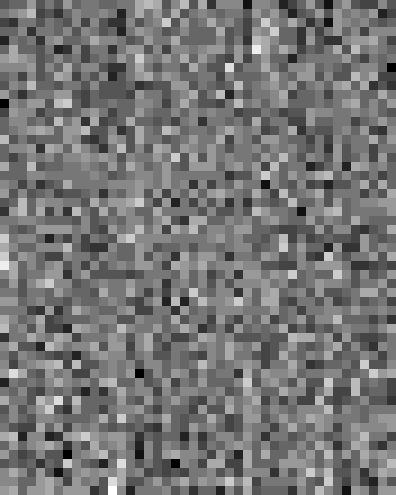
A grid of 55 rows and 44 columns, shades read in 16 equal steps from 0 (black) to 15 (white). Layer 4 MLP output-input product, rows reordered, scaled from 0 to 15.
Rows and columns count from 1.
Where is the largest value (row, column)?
55, 13
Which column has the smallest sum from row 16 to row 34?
39
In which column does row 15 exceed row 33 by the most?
19
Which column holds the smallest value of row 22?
12
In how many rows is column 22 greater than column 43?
27
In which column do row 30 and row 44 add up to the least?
10
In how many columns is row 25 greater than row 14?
21
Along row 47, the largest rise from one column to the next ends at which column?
14
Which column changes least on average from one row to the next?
28
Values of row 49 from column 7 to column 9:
3 9 10
